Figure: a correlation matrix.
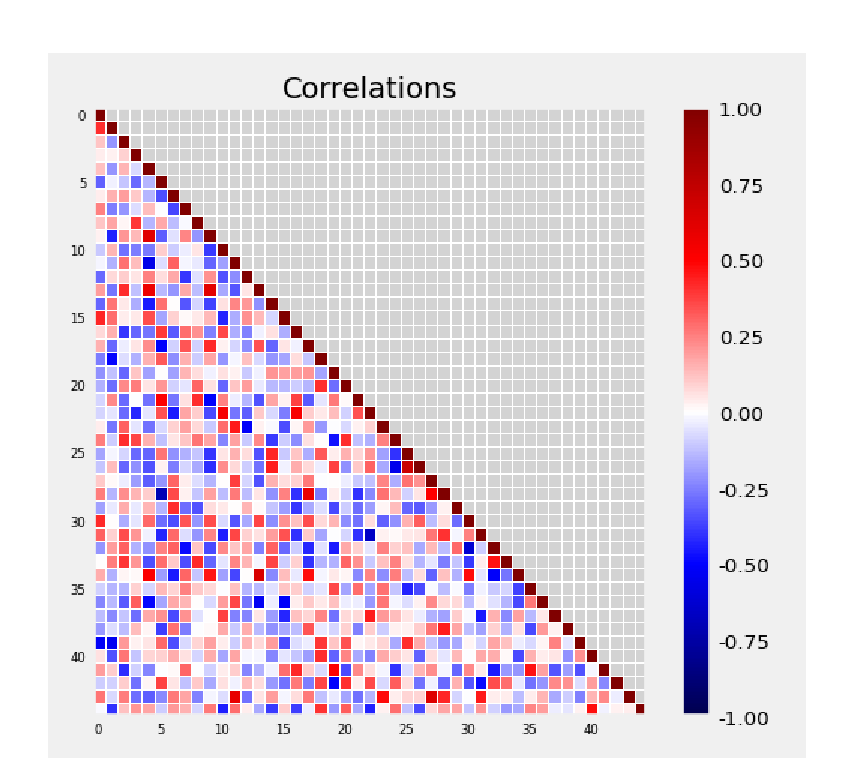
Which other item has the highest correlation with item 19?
41
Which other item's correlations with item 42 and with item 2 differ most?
31
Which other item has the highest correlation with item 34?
13
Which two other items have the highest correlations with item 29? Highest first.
6, 32
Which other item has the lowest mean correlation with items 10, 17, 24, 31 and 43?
5
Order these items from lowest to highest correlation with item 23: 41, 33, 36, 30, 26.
30, 26, 41, 33, 36
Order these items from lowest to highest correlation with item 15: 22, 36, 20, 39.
36, 39, 22, 20
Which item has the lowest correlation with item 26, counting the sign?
24
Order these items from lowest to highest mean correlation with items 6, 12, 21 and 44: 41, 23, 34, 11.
34, 23, 41, 11
